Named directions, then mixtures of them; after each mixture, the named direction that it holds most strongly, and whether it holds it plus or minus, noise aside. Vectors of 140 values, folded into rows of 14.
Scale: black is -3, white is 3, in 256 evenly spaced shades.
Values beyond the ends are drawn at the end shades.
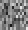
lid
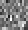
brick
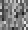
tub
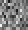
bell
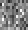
bell, plus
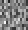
bell, plus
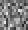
lid, minus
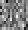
brick, plus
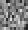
brick, plus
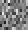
bell, minus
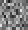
bell, plus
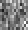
tub, plus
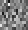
bell, plus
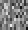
lid, minus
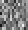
brick, plus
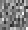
lid, plus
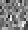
brick, plus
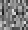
tub, plus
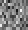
bell, plus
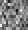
bell, plus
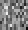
lid, minus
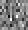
brick, plus
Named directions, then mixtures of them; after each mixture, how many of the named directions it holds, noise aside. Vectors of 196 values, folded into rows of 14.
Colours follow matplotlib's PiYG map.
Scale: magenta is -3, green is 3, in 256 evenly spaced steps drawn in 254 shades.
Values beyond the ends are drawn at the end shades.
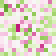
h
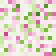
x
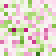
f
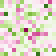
three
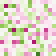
one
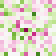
two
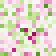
three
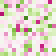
two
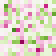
three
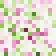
two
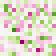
three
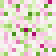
three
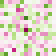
three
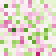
one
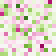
two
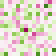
three
